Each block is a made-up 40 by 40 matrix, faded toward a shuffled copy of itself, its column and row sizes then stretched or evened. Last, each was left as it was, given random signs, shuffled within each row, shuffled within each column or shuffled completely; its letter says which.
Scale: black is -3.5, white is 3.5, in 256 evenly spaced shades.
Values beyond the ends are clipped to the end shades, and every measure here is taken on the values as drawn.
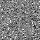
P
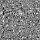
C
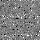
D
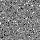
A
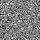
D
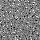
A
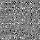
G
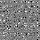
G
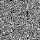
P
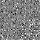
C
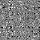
C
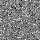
A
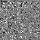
C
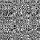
G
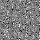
P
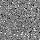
A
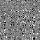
G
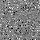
D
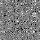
C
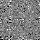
C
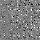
C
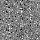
P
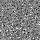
A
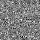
D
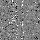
P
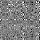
G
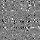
G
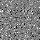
C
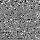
D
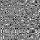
G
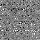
D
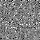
D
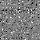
C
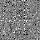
C
